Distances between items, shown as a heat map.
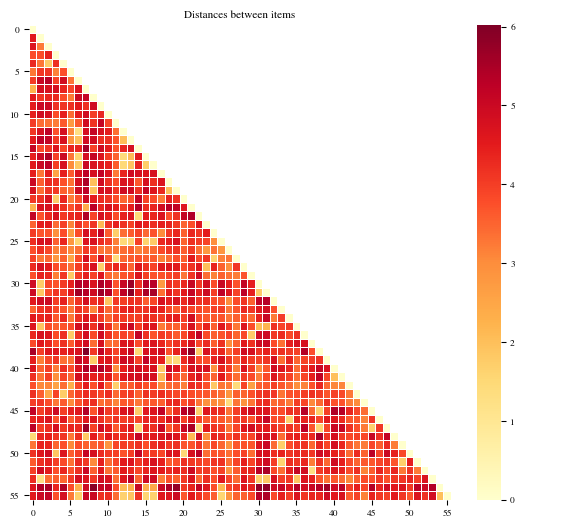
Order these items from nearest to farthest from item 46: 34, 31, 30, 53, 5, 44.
34, 44, 5, 53, 30, 31
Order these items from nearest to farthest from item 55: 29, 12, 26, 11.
12, 26, 11, 29
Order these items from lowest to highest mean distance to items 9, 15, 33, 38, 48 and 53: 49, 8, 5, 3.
49, 5, 3, 8
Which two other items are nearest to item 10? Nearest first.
32, 49
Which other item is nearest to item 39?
19
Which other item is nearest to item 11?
27
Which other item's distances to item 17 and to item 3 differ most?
50
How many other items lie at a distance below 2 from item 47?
4
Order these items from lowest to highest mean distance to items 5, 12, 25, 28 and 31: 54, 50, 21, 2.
54, 50, 21, 2
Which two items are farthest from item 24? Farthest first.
9, 7
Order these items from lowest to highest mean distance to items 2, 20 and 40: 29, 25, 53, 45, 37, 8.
53, 29, 25, 37, 8, 45
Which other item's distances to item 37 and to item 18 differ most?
52
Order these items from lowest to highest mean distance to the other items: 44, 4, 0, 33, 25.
44, 25, 33, 4, 0
